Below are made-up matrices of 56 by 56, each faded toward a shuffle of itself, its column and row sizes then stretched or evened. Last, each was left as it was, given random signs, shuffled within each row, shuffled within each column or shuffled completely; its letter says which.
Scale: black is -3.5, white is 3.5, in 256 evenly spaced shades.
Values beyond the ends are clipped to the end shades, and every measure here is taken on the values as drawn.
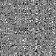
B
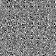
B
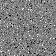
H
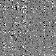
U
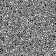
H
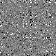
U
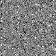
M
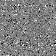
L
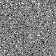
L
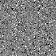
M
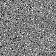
H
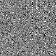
U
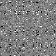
B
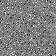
H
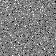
H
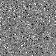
L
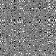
B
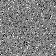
H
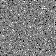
H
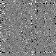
B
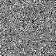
U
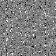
M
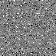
L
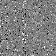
M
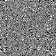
U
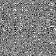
B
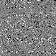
L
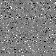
L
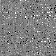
U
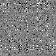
U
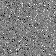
H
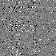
U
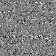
L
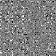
B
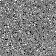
H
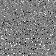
L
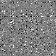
U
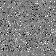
L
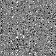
M
